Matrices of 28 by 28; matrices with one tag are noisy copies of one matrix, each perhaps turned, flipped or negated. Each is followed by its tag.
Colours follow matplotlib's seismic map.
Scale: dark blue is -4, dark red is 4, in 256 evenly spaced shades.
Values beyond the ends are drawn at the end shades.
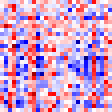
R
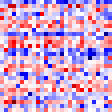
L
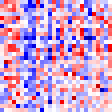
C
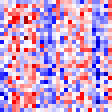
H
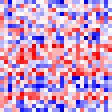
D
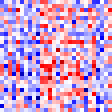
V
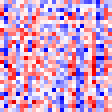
R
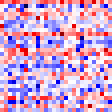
L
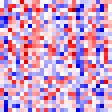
R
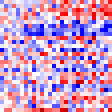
C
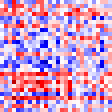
V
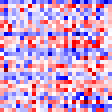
L
